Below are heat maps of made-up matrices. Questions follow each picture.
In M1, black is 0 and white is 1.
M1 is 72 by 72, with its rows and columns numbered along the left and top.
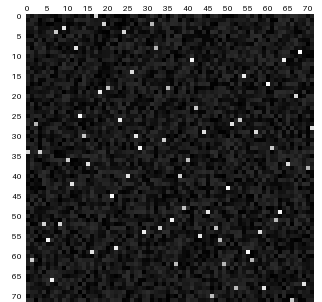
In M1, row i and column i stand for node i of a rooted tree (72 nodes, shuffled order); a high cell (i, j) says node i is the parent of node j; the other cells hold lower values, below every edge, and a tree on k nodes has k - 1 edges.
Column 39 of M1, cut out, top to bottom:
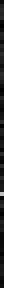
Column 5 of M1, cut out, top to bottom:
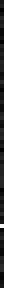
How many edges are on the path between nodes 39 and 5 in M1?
3
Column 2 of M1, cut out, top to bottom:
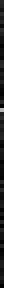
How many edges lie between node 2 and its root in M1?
2
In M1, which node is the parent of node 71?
28
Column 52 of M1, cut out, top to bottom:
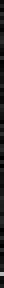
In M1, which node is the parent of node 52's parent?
9
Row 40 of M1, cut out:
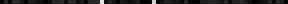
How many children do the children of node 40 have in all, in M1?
2
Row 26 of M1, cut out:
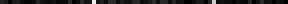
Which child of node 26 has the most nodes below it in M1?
53
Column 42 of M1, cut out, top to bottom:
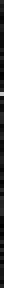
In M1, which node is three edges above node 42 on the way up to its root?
14
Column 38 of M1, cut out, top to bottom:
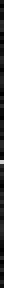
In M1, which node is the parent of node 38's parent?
36
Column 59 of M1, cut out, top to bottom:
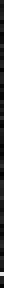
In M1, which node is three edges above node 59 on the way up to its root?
3
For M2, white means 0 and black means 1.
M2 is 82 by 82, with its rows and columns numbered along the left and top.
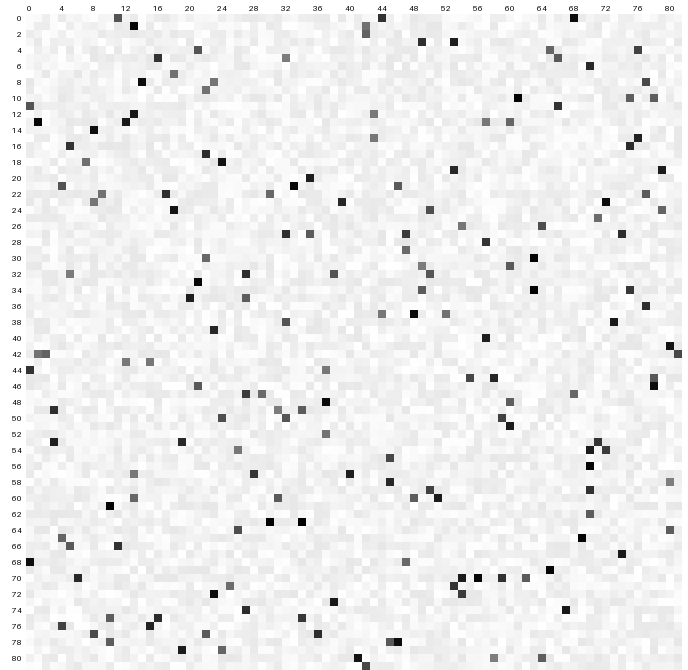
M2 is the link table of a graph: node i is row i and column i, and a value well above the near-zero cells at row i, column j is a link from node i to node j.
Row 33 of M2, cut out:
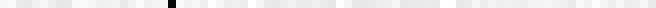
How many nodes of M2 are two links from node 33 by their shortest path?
2
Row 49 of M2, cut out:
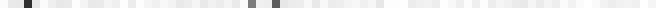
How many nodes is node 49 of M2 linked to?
3
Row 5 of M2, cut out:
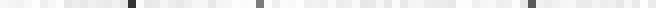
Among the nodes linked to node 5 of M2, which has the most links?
node 32
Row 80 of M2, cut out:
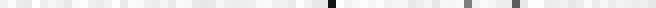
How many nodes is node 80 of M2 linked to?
3
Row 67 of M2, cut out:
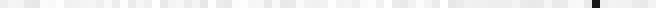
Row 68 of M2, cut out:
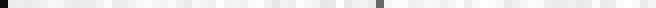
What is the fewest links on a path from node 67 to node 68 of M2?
4
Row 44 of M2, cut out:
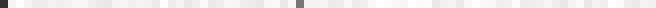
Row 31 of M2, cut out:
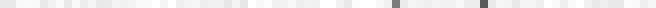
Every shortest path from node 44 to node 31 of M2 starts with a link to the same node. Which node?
node 37
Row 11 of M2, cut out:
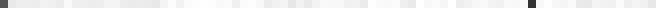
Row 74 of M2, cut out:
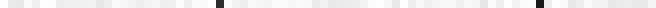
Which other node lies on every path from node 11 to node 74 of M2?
node 27
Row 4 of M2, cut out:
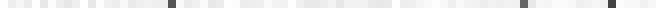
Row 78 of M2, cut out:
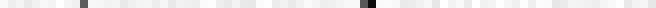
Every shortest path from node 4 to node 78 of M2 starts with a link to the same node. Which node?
node 21
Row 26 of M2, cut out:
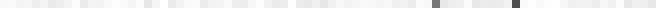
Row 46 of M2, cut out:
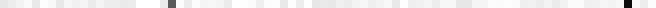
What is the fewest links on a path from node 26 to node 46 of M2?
6
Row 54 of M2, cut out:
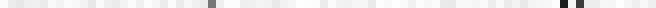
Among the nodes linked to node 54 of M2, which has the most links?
node 70
